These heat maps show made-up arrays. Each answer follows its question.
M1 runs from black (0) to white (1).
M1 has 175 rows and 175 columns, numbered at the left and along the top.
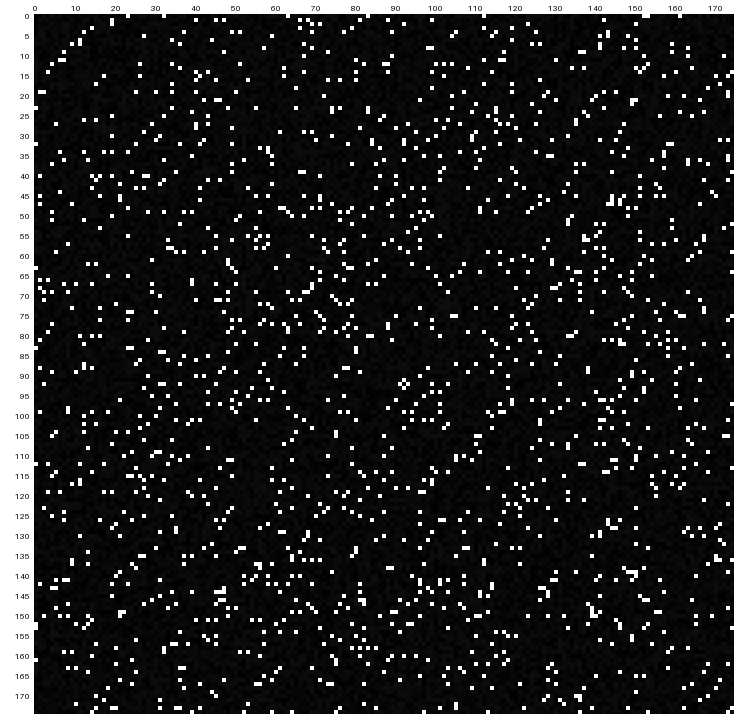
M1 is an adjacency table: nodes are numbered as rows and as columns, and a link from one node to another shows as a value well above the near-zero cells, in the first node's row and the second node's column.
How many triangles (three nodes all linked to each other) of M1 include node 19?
5
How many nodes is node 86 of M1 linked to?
5
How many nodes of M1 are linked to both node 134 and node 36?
1
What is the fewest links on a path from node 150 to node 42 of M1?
2
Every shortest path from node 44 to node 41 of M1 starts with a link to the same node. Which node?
node 6
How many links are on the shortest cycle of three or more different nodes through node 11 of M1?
4
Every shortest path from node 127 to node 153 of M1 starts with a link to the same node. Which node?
node 96
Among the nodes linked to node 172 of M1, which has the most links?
node 82
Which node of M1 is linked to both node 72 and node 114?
node 157
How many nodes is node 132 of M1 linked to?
4
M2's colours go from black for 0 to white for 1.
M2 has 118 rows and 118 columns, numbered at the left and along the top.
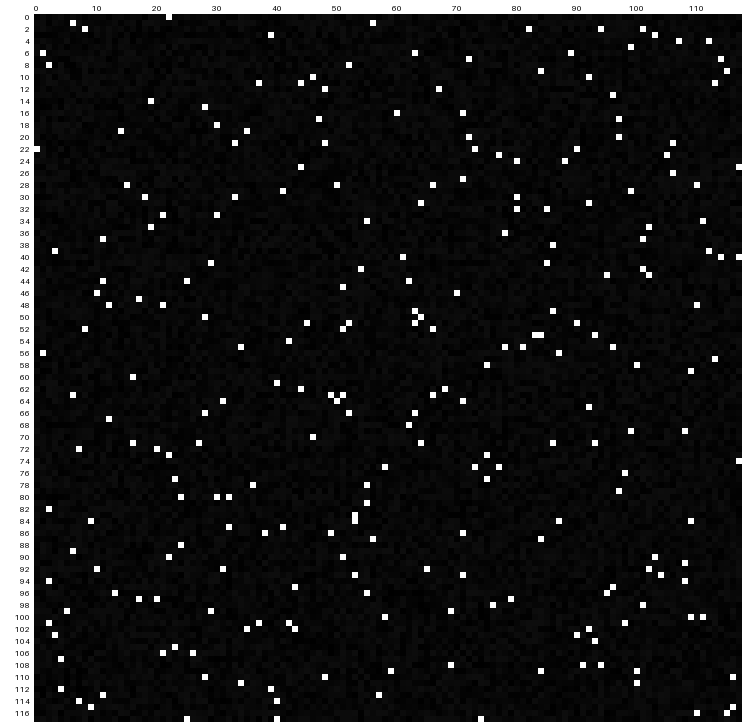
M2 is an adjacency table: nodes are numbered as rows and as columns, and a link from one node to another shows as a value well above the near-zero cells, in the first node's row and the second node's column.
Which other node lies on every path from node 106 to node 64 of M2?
node 21
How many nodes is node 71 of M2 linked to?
5
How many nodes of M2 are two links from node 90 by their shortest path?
6
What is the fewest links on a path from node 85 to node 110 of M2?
7
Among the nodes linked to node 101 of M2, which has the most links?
node 2
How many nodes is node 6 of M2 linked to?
3
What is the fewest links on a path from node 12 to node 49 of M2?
6
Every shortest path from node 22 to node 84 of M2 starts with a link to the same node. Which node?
node 73
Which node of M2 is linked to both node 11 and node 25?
node 44
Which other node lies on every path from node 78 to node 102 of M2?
node 55
